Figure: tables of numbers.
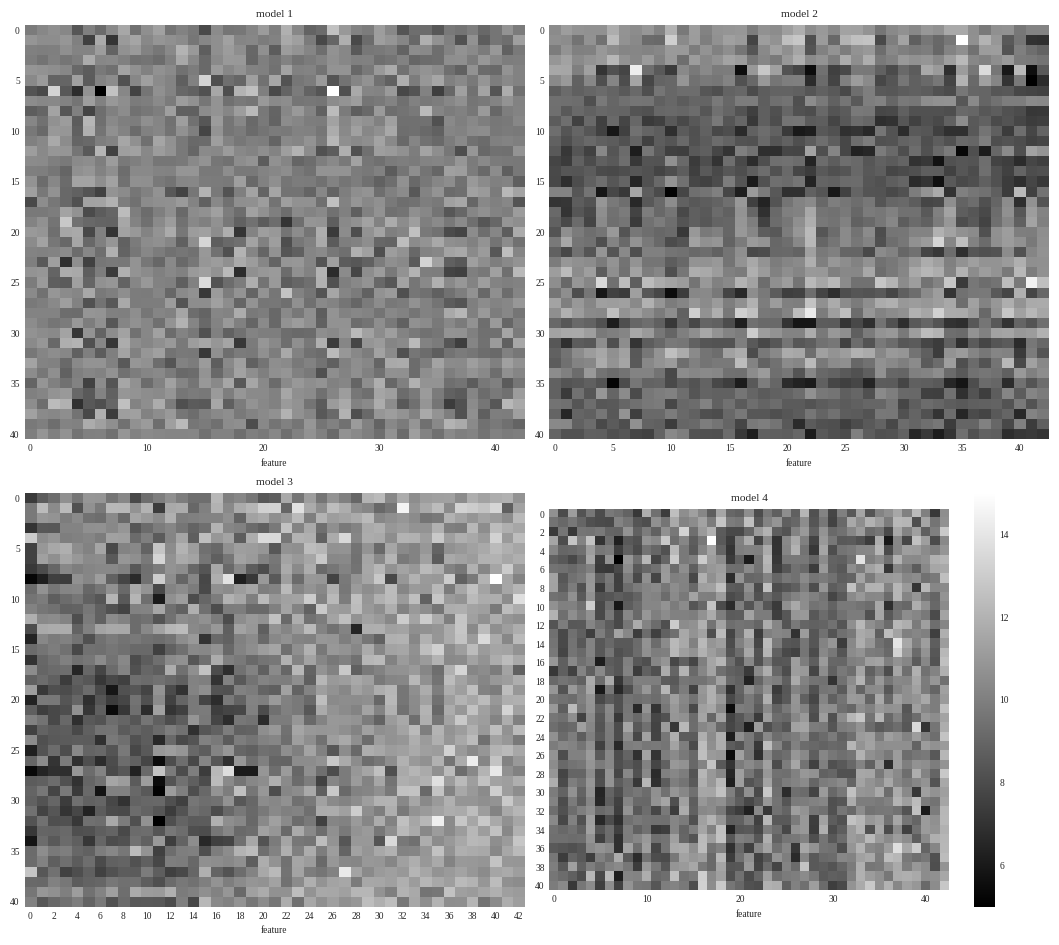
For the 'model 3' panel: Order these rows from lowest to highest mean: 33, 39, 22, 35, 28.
22, 33, 28, 35, 39
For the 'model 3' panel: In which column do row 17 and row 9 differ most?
15
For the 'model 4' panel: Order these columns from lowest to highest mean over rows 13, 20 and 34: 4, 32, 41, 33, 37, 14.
41, 4, 14, 32, 37, 33
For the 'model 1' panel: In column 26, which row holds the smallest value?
24
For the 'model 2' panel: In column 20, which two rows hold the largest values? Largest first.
1, 32
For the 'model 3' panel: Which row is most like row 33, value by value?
23
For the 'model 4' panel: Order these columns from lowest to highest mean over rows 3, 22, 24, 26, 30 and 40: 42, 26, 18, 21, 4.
21, 26, 4, 18, 42
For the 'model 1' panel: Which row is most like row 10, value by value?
9
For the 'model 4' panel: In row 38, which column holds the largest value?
27
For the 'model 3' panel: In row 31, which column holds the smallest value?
5
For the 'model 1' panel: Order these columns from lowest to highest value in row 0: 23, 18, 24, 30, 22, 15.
15, 24, 18, 23, 30, 22
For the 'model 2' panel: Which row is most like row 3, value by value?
0
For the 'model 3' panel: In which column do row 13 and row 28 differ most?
11
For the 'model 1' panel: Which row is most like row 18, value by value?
27
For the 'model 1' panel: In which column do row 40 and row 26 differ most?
22
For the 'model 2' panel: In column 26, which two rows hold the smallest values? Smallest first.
12, 10
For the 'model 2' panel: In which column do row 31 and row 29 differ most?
16
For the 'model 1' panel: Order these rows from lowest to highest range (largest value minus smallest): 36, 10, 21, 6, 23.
36, 10, 21, 23, 6
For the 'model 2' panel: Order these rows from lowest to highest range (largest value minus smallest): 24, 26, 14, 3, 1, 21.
14, 3, 24, 21, 26, 1
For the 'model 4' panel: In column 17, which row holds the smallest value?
13
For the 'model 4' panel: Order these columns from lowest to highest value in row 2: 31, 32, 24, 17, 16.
24, 31, 32, 16, 17
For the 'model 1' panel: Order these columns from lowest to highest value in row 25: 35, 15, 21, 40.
40, 21, 35, 15
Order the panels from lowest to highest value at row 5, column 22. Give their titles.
model 2, model 1, model 4, model 3
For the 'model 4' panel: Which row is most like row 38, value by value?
0
